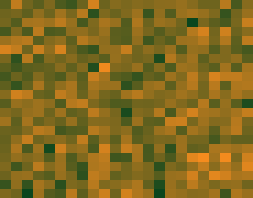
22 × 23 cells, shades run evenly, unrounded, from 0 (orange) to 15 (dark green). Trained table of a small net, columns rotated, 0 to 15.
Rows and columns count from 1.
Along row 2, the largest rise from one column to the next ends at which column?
9
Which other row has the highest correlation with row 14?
7
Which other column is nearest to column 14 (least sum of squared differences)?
11
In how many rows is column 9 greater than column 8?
8
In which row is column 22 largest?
1
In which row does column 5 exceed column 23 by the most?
17
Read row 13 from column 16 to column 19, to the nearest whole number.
11 5 2 5
